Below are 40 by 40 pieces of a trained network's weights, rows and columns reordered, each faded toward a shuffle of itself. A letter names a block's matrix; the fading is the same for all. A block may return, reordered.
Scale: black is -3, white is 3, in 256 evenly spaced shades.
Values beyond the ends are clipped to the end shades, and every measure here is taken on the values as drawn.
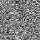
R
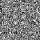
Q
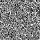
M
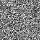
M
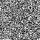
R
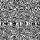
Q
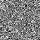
M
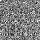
R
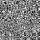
Q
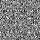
R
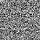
R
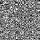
Q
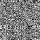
R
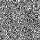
R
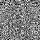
R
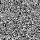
M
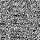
R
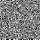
R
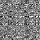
Q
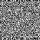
R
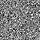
M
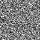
M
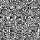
Q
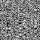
Q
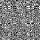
Q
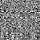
R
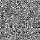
Q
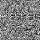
R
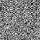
Q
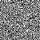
M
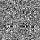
Q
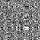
Q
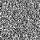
Q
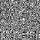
Q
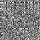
Q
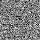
R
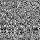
R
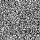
M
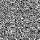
Q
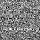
R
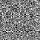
Q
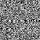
R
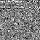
R
